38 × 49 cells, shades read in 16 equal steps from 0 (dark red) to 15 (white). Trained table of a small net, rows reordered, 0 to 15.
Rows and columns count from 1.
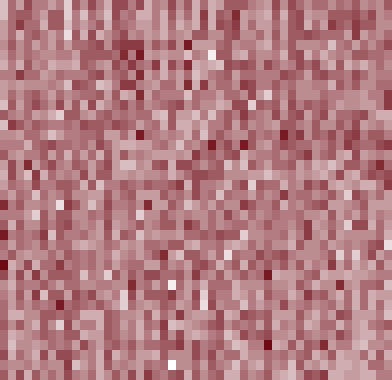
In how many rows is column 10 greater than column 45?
14
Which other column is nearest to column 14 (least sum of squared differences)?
6
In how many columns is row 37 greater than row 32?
22
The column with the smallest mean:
38
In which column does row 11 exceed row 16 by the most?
1
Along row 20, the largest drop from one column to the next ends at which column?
45
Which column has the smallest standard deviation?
33
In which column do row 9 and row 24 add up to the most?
13
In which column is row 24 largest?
31
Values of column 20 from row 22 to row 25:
8 7 9 6
